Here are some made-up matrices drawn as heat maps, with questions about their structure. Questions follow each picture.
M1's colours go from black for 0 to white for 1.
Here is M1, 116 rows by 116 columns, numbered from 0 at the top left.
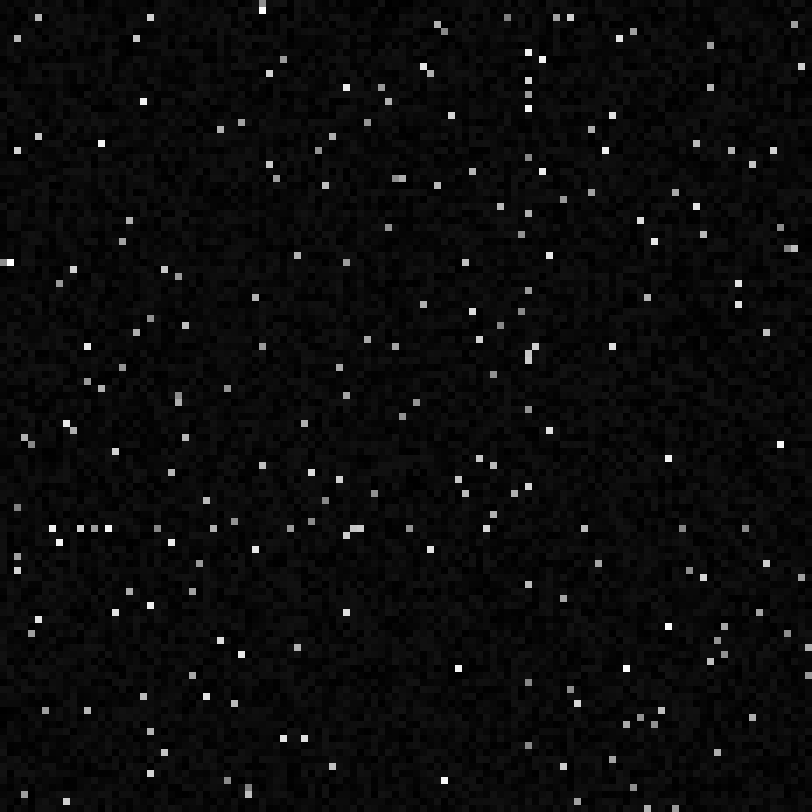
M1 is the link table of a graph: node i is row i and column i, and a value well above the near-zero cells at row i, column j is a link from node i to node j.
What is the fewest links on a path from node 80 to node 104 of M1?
7
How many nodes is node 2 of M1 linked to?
5
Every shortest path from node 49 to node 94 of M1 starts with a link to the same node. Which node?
node 12
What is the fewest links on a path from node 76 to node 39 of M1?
4
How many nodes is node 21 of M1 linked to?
5
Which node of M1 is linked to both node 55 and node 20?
node 14
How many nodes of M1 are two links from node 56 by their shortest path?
6
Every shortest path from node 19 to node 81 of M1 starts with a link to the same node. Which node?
node 5
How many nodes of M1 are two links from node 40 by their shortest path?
2
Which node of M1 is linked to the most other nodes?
node 75
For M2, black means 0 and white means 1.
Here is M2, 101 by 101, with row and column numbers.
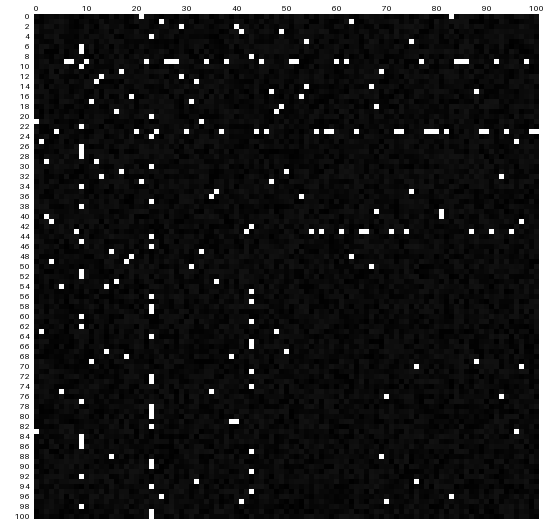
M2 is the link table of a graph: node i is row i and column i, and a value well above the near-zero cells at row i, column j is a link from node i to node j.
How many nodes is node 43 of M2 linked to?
12
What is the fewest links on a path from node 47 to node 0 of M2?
3
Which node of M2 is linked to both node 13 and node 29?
node 12
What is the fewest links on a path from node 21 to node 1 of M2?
5
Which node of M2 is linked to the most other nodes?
node 23
